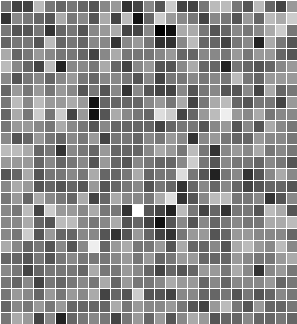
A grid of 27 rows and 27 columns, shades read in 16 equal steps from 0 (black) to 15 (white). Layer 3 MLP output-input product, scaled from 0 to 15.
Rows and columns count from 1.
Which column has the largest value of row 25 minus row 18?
21
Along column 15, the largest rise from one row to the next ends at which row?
2
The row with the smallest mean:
16
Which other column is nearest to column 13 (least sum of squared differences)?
5
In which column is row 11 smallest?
15
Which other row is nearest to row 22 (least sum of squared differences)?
7
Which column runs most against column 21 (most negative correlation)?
9
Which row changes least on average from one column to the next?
22
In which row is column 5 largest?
18
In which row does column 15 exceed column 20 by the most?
13
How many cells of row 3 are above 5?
18
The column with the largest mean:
25
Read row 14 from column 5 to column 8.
8 6 7 8
